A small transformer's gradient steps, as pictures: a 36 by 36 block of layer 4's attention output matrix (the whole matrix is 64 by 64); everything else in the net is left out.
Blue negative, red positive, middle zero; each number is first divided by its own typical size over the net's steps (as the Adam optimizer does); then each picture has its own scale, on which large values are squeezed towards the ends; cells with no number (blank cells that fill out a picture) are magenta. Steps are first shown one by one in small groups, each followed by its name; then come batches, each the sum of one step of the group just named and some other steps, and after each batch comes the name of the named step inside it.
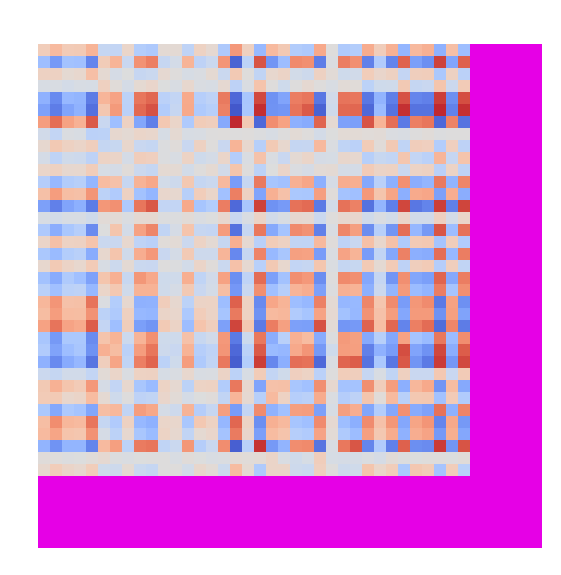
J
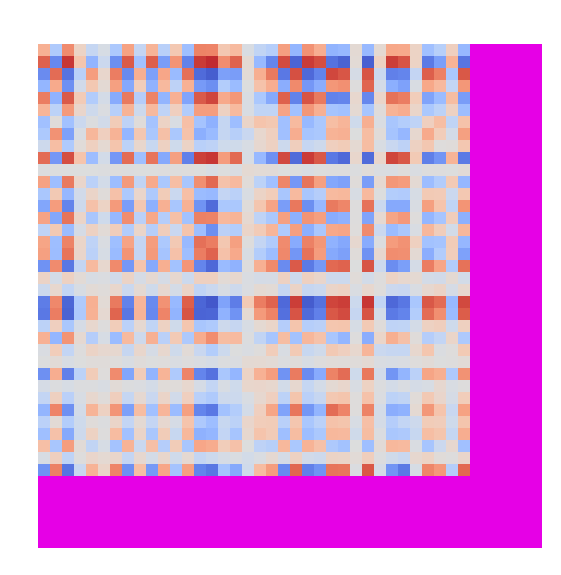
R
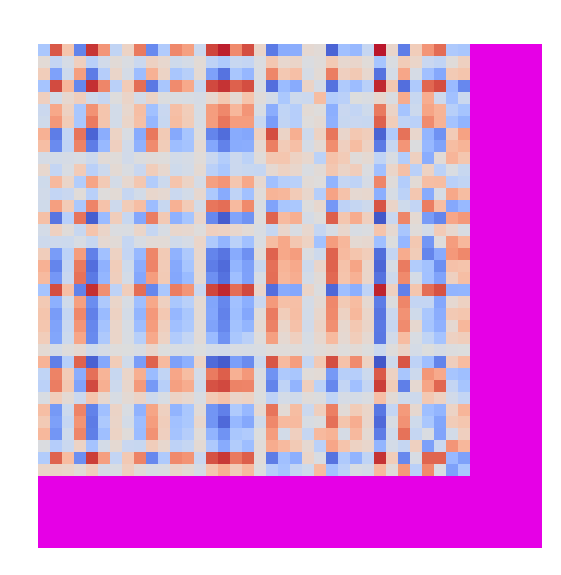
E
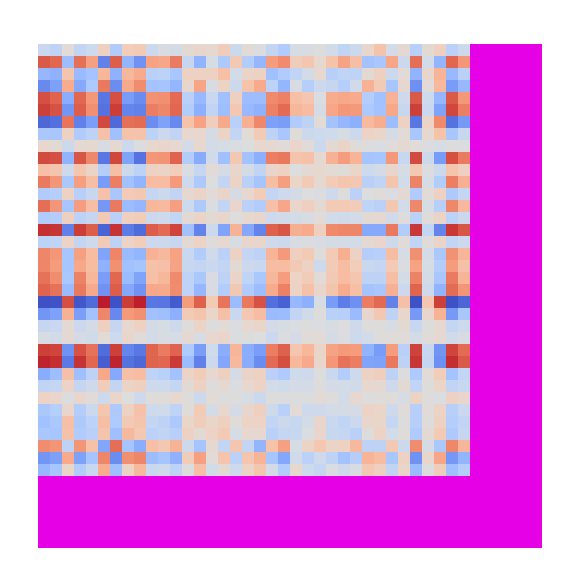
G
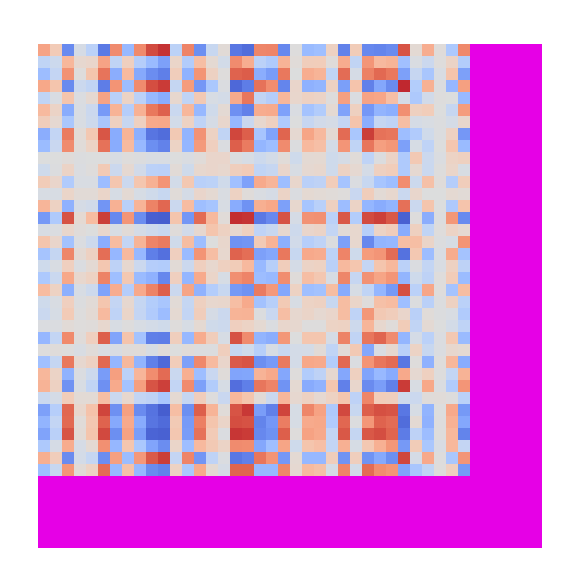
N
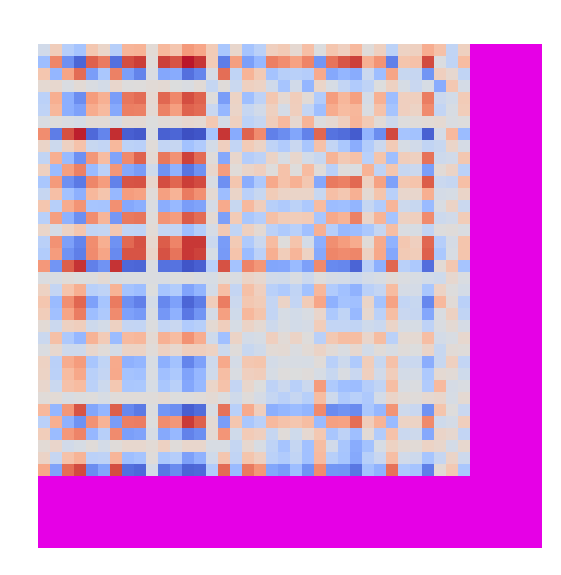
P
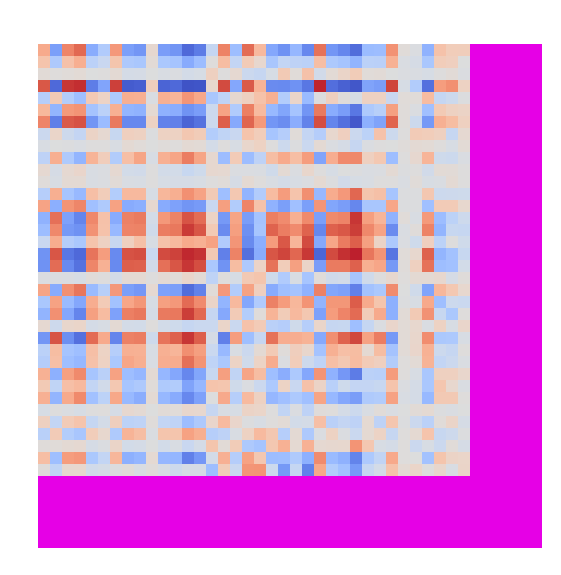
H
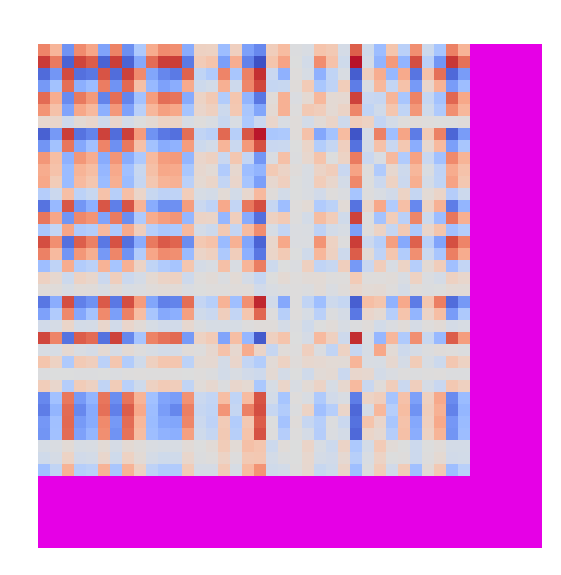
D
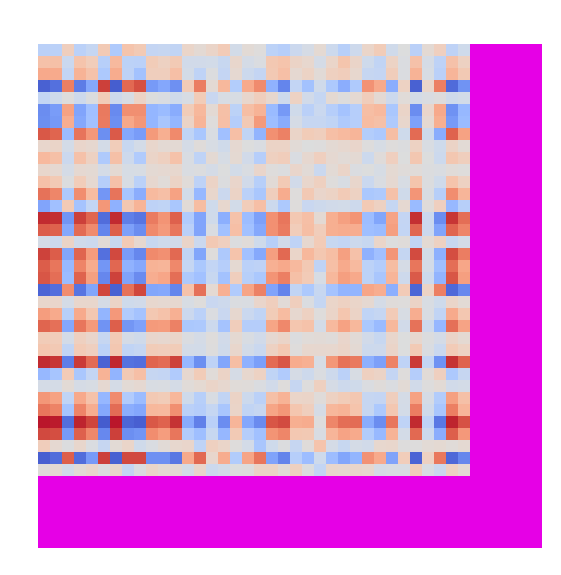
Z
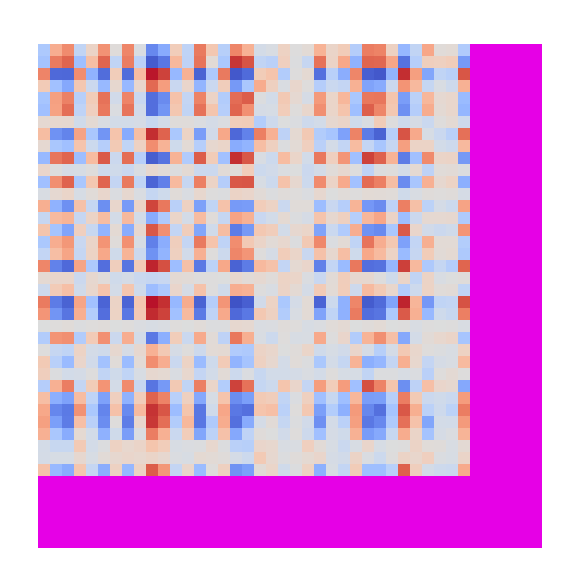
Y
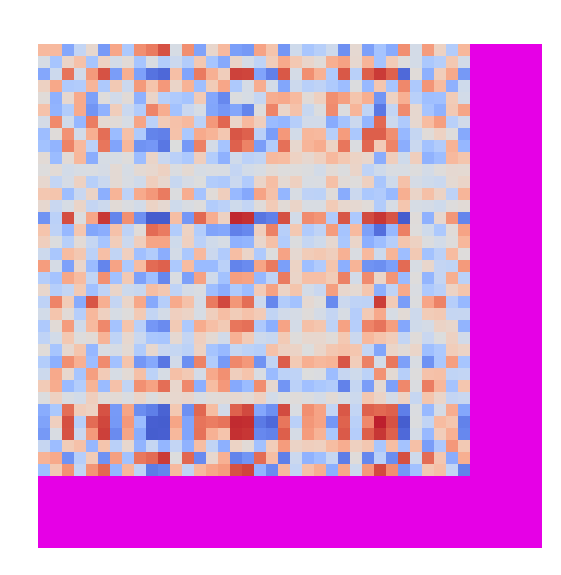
N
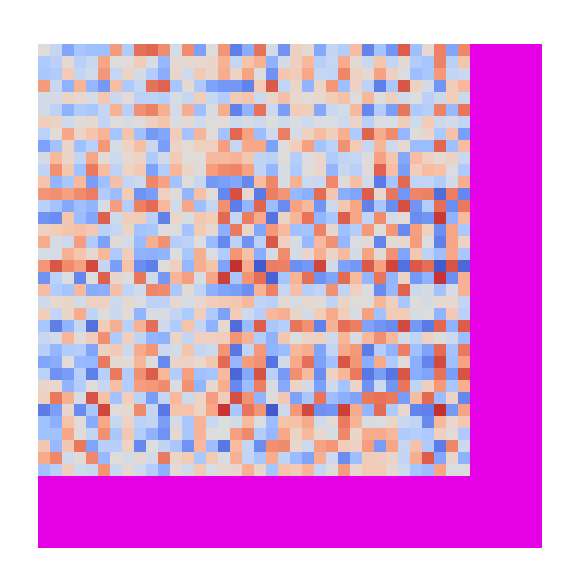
N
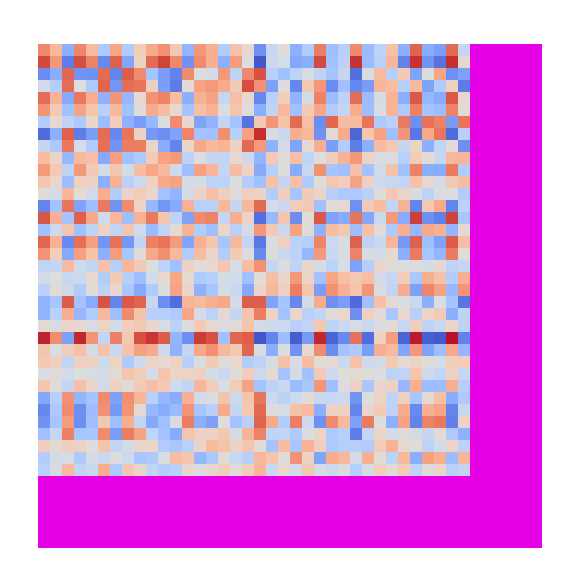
D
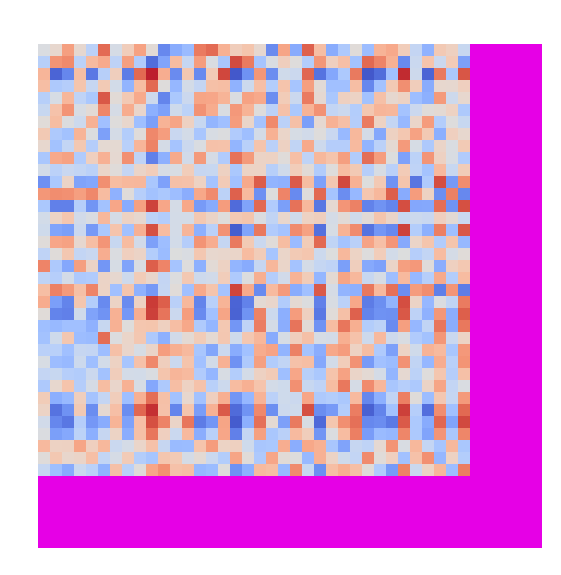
Y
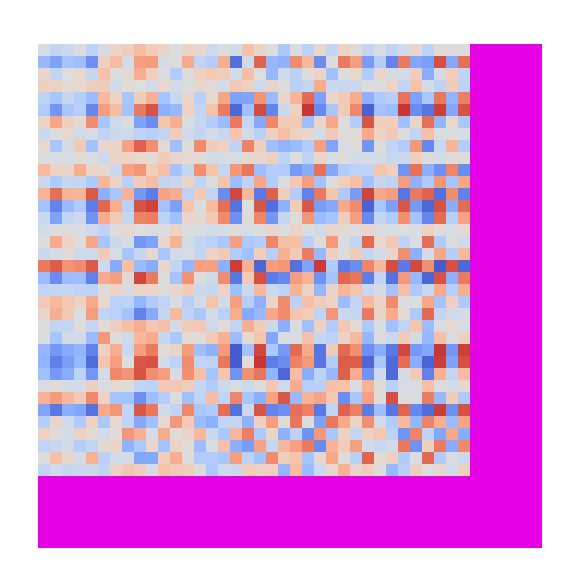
J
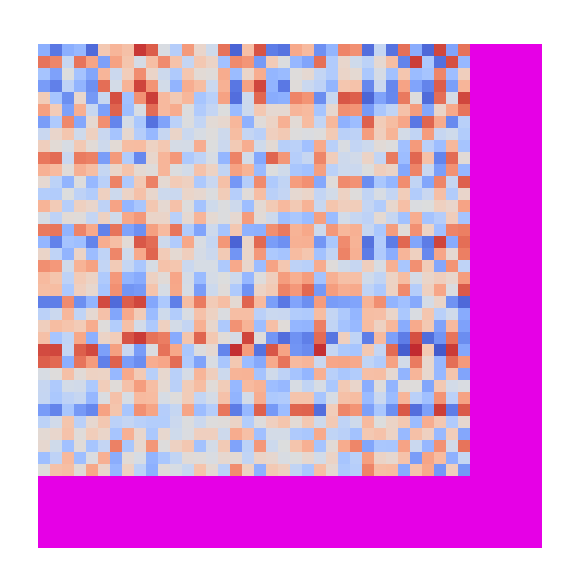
G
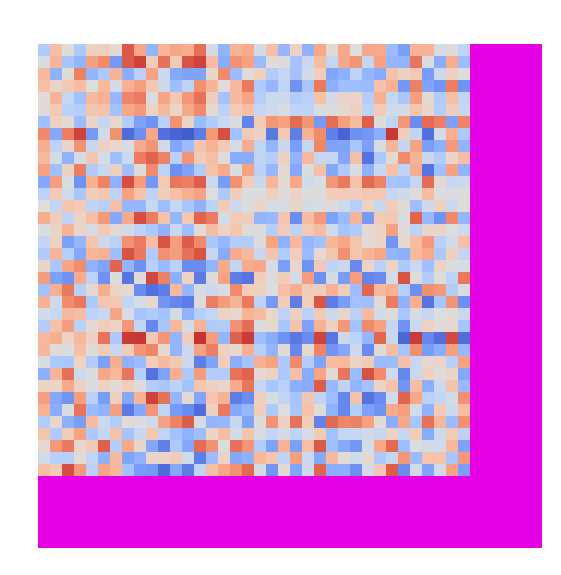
P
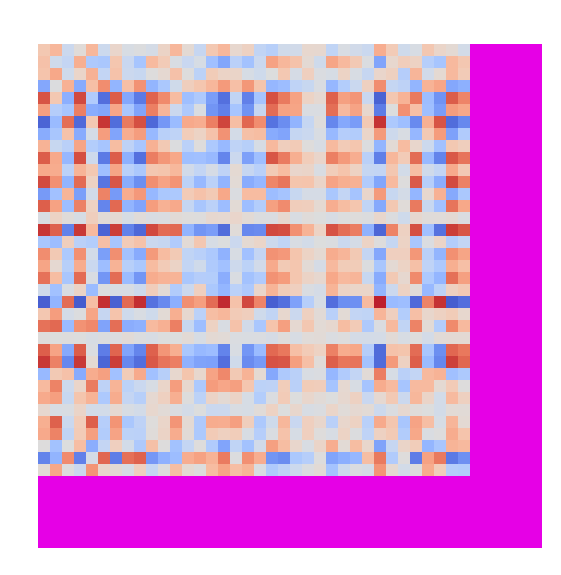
G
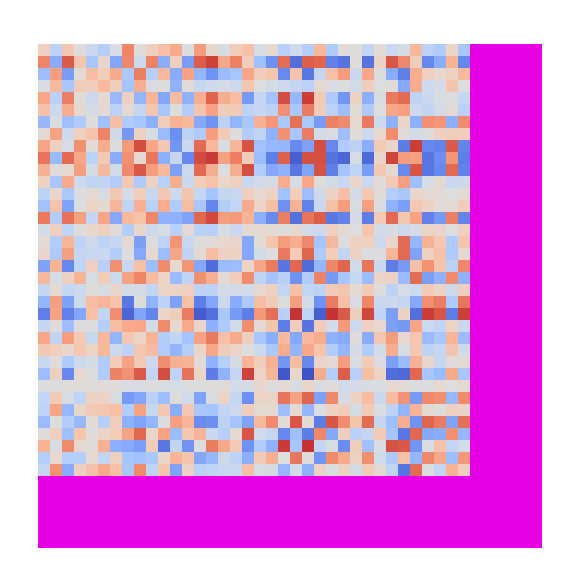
R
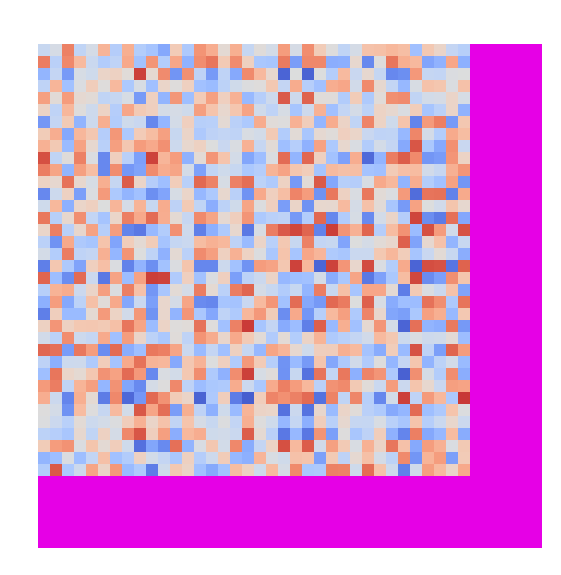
R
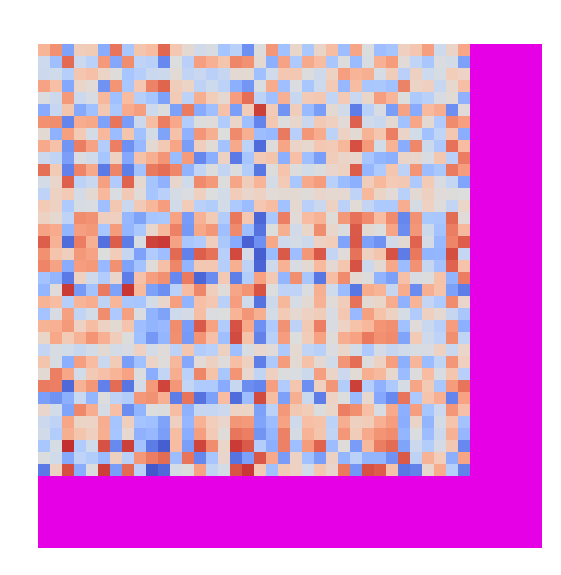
N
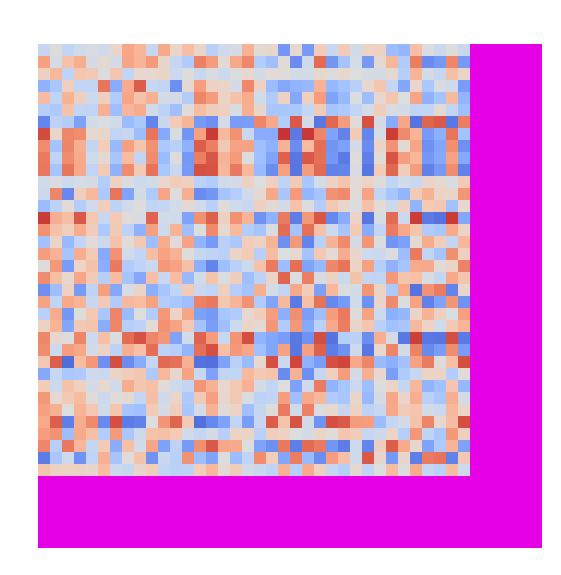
Z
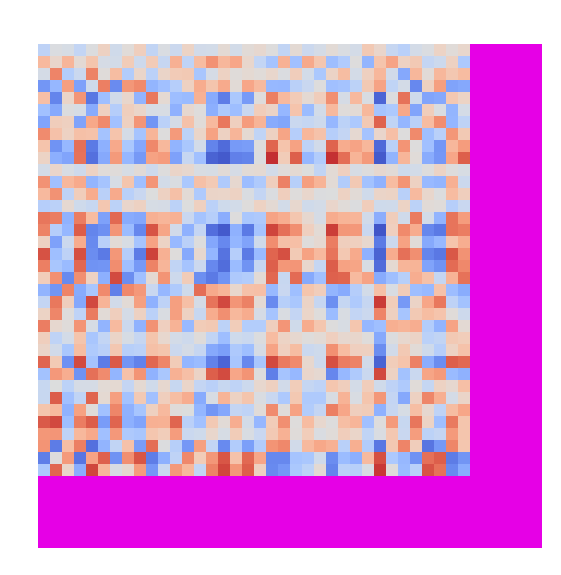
Z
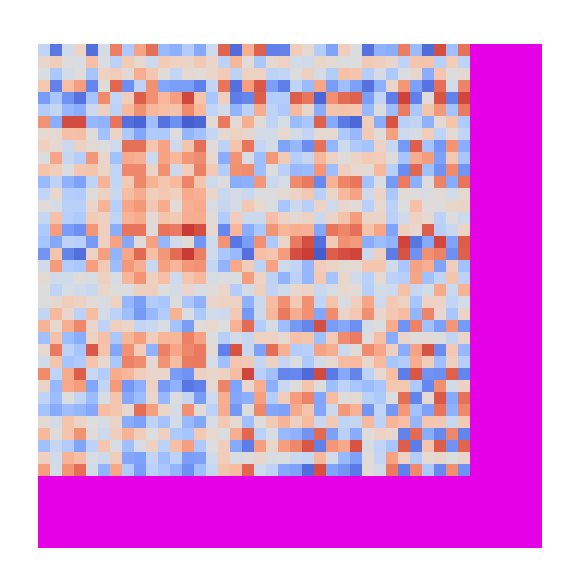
H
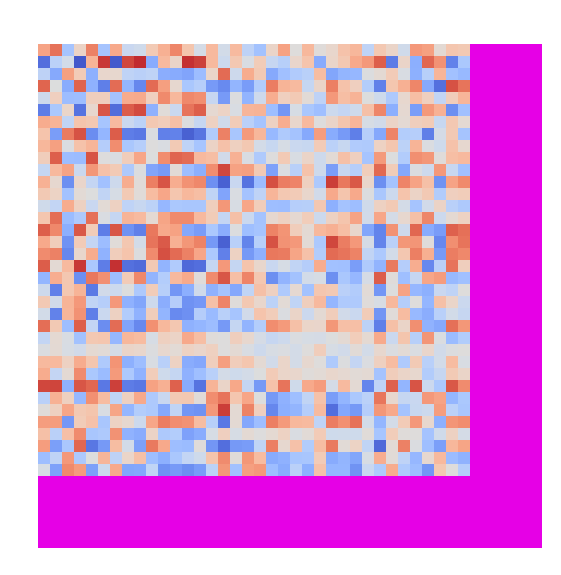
P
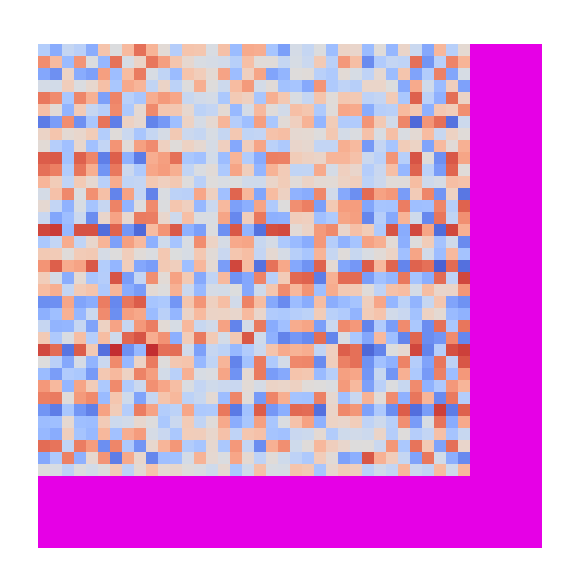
G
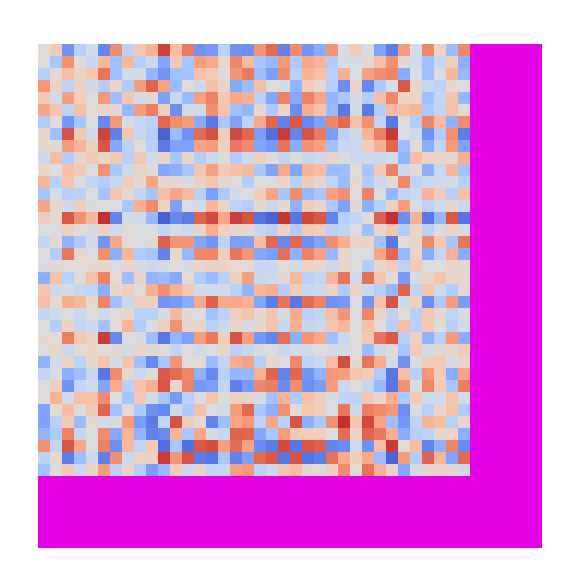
N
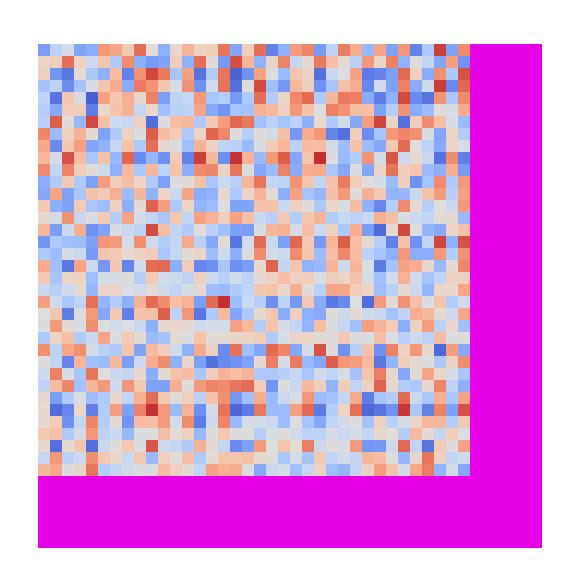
Y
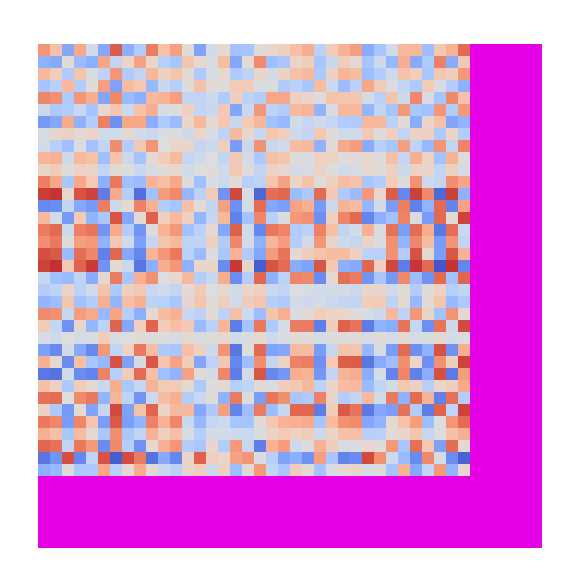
Z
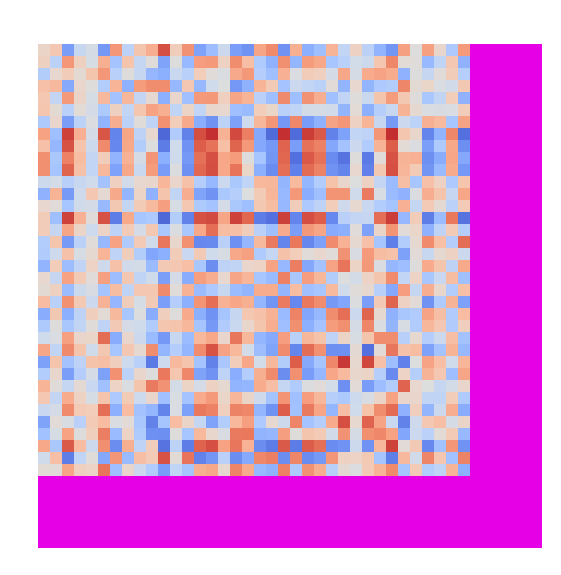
N
